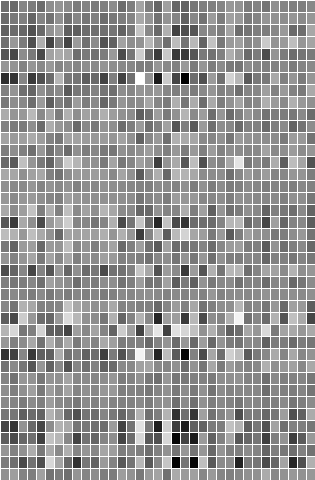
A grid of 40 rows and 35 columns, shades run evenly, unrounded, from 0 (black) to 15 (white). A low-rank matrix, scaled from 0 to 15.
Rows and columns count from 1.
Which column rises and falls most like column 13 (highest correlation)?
8
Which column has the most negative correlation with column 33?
6
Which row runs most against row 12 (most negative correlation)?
3
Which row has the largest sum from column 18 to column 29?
28
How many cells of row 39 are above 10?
5
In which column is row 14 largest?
27
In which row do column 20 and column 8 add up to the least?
39
